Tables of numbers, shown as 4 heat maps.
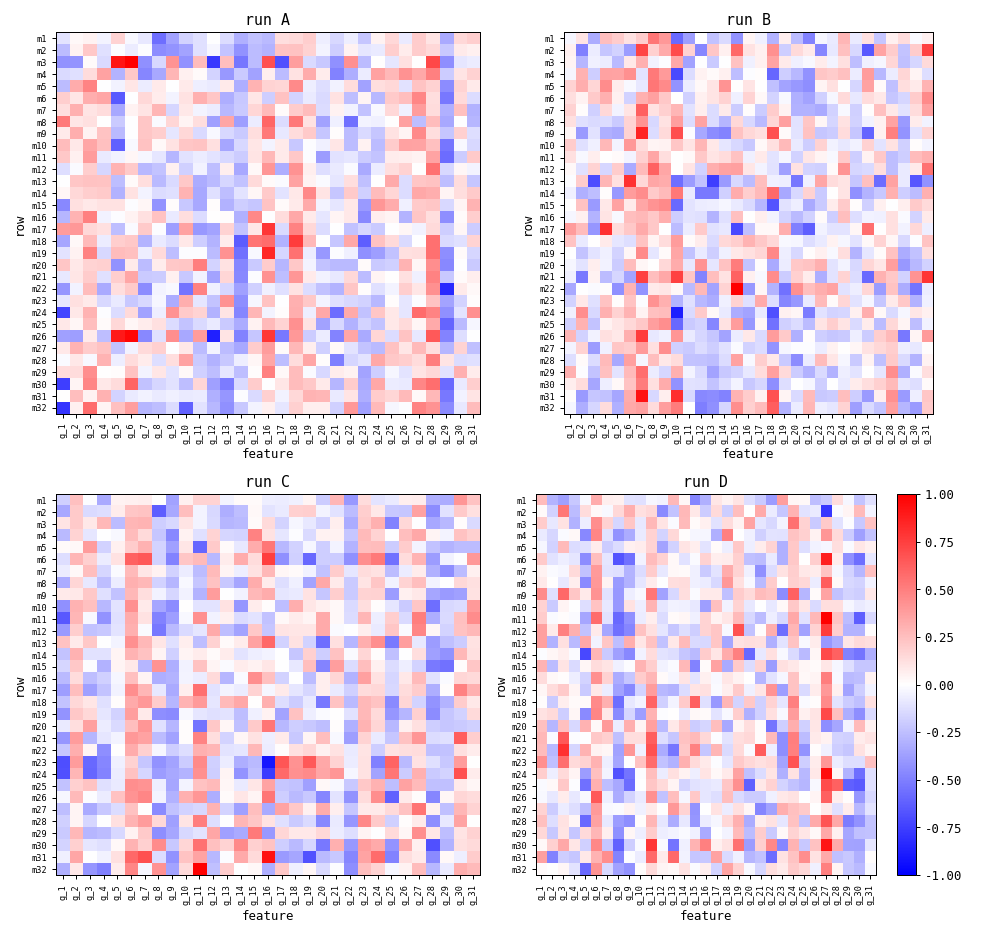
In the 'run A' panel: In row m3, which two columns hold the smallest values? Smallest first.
g_12, g_17
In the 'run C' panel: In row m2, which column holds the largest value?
g_27
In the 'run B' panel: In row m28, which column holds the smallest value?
g_20
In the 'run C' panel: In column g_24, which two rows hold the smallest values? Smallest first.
m23, m24
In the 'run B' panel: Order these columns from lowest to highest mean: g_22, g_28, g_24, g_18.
g_22, g_18, g_24, g_28
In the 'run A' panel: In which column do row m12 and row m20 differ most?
g_5
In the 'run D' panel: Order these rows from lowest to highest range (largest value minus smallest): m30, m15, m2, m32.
m15, m32, m2, m30
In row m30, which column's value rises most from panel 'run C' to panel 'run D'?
g_28
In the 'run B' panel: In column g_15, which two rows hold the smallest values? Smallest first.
m17, m1
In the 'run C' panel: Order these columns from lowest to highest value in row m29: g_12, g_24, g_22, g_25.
g_22, g_24, g_25, g_12
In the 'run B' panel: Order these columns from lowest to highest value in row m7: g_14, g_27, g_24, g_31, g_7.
g_24, g_14, g_27, g_31, g_7
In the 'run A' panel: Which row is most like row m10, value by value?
m6
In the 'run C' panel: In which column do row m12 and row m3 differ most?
g_25
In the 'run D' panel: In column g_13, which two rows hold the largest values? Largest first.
m31, m27
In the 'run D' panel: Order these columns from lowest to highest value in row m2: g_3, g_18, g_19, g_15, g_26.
g_18, g_26, g_15, g_19, g_3
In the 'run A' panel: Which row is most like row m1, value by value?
m2
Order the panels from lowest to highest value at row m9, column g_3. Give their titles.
run B, run A, run C, run D
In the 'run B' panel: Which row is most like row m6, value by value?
m11
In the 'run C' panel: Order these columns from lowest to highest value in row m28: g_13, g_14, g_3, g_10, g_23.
g_3, g_13, g_10, g_14, g_23
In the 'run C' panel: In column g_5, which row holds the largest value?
m26
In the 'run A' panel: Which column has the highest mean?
g_28
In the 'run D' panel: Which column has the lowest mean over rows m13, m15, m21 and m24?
g_8
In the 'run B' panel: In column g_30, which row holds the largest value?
m21
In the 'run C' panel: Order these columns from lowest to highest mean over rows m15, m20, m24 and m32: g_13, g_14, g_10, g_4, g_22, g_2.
g_4, g_22, g_14, g_10, g_13, g_2
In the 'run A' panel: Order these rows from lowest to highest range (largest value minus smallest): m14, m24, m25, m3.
m14, m25, m24, m3
